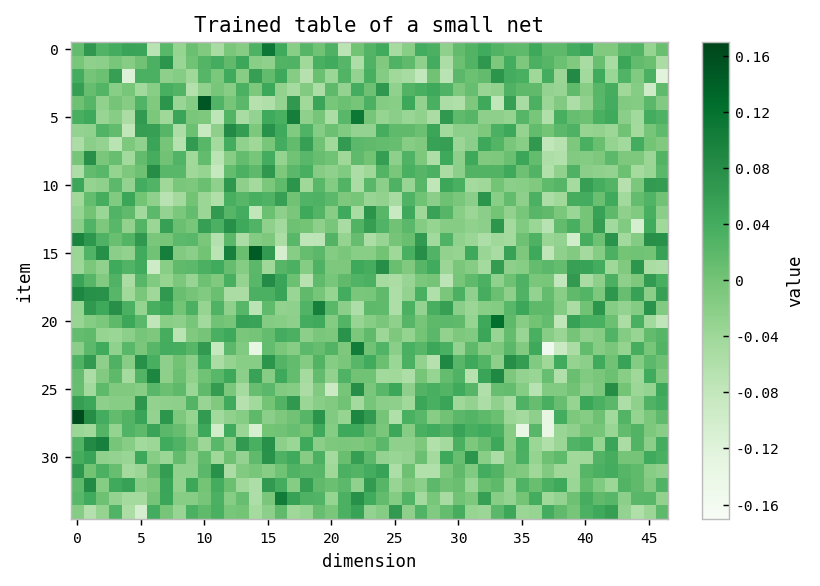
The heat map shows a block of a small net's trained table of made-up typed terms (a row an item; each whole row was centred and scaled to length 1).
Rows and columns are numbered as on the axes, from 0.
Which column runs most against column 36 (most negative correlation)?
30
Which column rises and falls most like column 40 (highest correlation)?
9
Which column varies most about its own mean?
14
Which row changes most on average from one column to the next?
2
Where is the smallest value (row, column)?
22, 37
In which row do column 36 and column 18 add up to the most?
7
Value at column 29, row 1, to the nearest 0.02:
-0.06
